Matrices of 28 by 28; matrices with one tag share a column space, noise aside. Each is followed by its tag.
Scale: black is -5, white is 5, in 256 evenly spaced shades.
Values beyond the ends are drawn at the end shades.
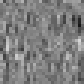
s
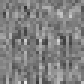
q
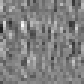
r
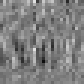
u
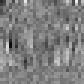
u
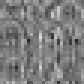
q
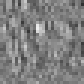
r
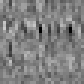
r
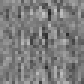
q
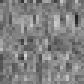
s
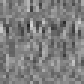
r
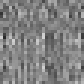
q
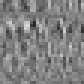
r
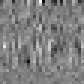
u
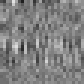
u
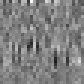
u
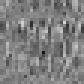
r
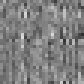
q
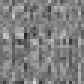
q
